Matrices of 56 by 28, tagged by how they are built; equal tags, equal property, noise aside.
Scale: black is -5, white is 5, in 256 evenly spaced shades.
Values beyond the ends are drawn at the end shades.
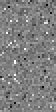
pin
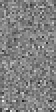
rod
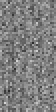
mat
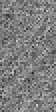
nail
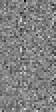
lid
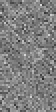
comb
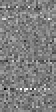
rod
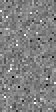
pin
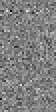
rod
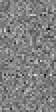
rod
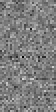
rod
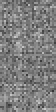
mat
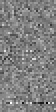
rod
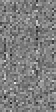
lid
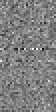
rod
